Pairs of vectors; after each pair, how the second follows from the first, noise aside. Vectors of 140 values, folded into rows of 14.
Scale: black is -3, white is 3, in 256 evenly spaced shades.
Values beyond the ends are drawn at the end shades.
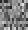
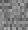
shrunk.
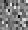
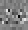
partly zeroed.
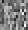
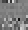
wrapped around, partly zeroed.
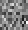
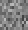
shrunk.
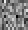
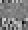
wrapped around, partly zeroed.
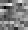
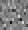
wrapped around, negated, partly zeroed.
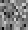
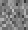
reversed, shrunk.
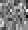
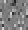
wrapped around, negated, partly zeroed.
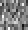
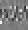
wrapped around, partly zeroed.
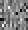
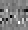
reversed, partly zeroed.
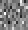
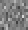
reversed, shrunk.
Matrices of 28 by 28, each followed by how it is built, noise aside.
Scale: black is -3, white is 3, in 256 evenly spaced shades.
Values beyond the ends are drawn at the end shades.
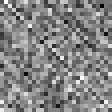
Toeplitz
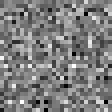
uneven rows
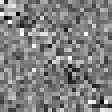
banded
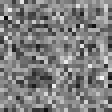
blocks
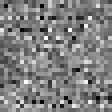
uneven rows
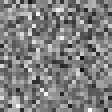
noise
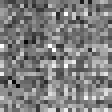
blocks
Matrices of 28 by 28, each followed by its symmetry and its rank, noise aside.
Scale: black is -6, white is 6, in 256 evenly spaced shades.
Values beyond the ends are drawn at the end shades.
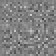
symmetric, rank four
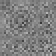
symmetric, rank four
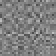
no symmetry, rank three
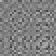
symmetric, rank three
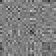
symmetric, rank three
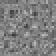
symmetric, rank four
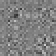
symmetric, rank four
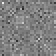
symmetric, rank five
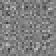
antisymmetric, rank four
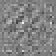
symmetric, rank three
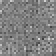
symmetric, rank five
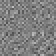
symmetric, rank four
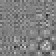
symmetric, rank three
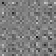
symmetric, rank three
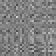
no symmetry, rank three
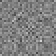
symmetric, rank four
